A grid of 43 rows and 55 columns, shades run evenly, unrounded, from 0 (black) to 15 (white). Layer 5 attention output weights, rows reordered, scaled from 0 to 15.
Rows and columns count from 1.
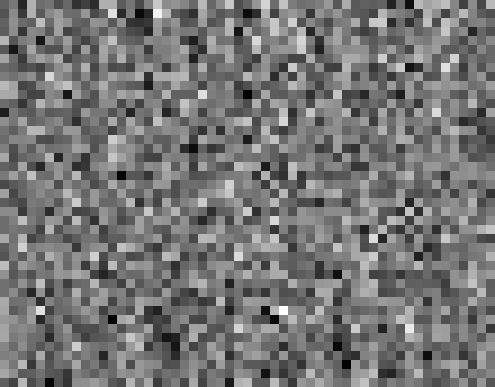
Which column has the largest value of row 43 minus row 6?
36
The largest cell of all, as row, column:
35, 32
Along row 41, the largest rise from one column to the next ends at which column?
40
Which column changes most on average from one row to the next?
31
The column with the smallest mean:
22
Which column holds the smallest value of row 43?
6
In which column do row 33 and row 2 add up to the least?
28
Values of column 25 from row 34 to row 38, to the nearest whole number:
11 7 6 5 8
